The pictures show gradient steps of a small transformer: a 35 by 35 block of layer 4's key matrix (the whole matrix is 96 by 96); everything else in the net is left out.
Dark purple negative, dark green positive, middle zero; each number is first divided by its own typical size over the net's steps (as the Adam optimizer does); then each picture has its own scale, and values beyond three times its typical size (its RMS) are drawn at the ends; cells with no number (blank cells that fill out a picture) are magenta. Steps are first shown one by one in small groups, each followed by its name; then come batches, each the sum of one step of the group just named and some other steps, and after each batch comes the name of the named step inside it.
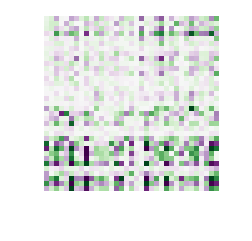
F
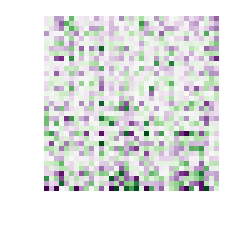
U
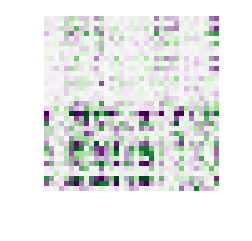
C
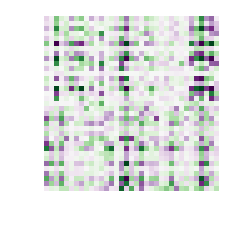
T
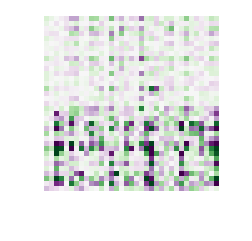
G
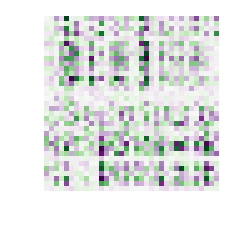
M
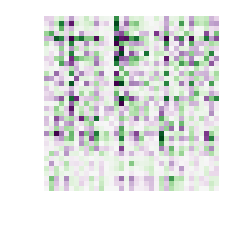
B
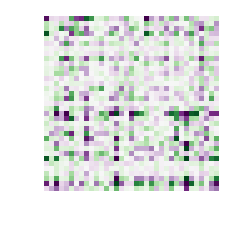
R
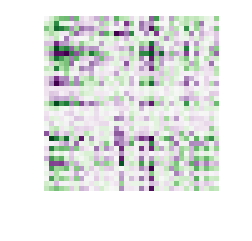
B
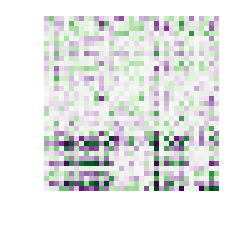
U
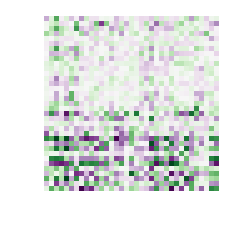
R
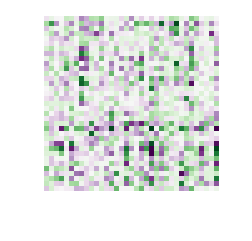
G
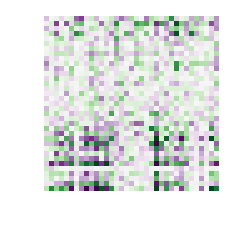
B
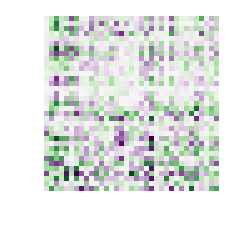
F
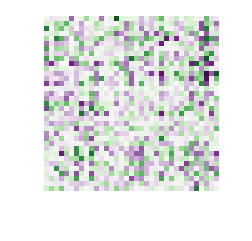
B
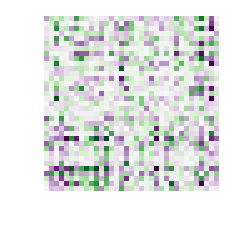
T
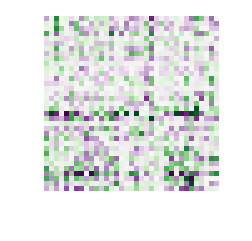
R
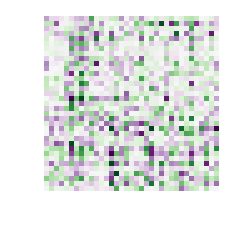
G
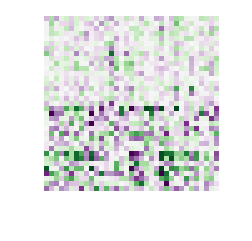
F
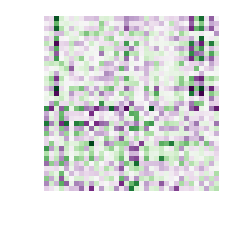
T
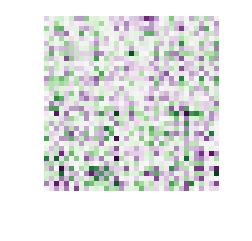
R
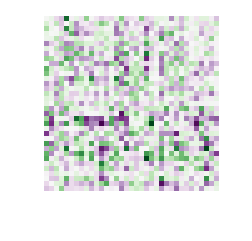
M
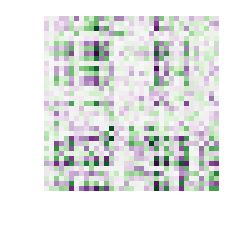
G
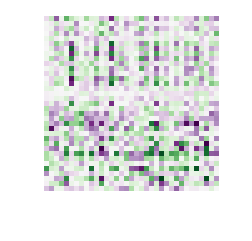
M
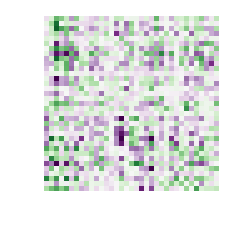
T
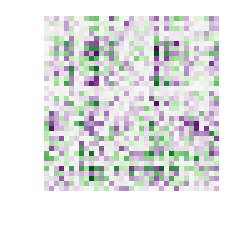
B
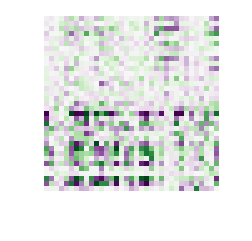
C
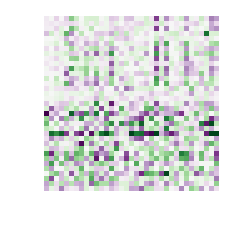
C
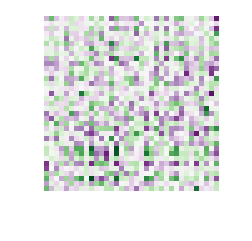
C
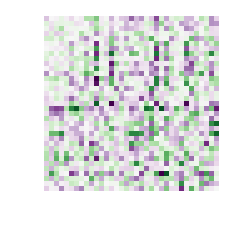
G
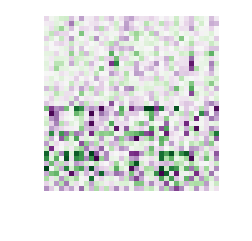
B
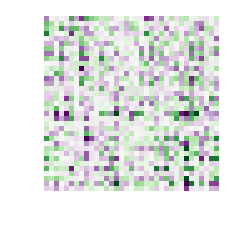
R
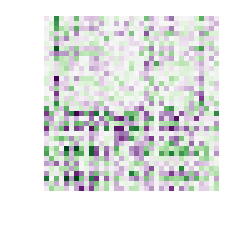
C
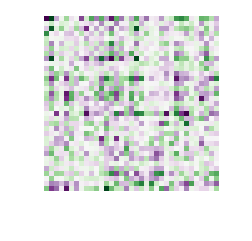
R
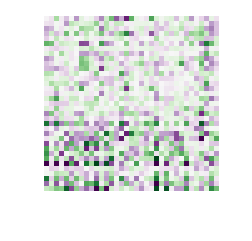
T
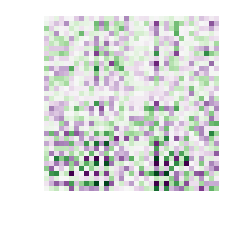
B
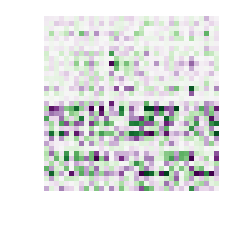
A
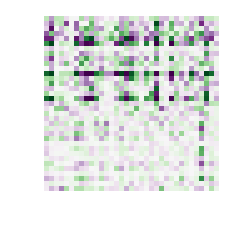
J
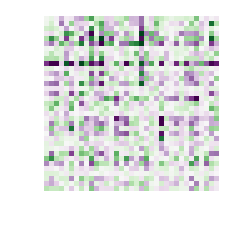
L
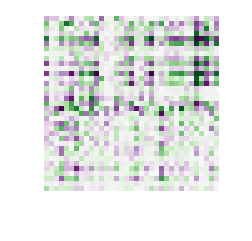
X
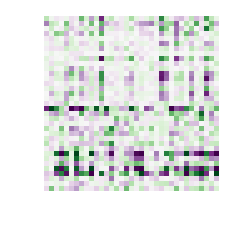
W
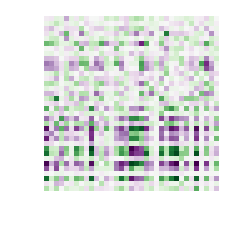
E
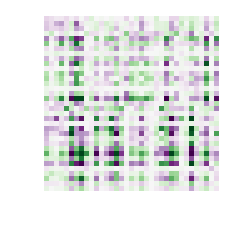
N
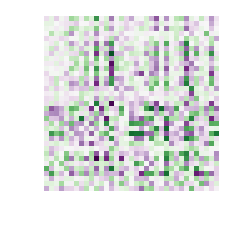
A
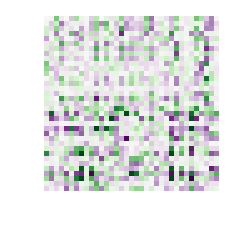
N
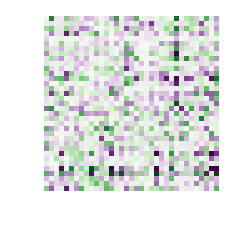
W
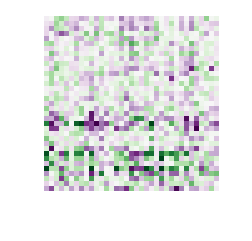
J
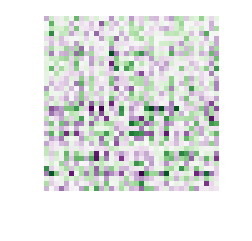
A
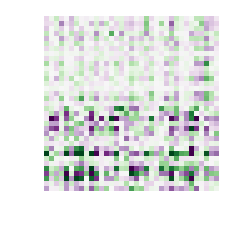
N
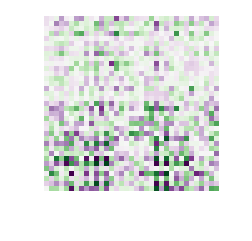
A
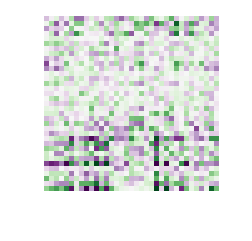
E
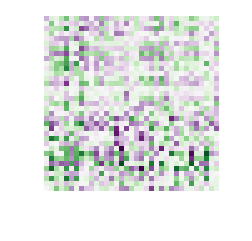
N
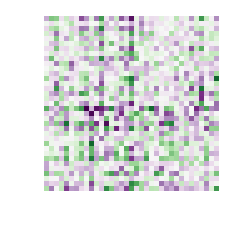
L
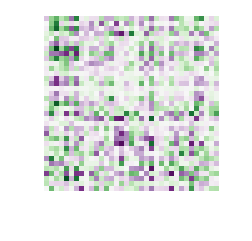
L
